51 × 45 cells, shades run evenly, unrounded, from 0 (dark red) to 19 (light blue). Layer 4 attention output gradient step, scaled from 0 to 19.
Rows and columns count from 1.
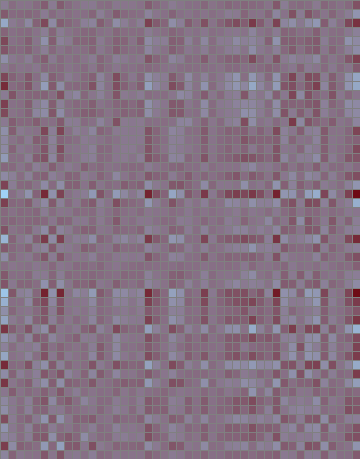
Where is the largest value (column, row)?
1, 22
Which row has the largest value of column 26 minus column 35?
33
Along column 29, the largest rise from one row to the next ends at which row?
23
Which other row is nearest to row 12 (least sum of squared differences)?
5
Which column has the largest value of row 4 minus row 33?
45
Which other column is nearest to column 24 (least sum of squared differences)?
13
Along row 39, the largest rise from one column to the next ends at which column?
39
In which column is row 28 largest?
32
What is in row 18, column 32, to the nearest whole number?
7
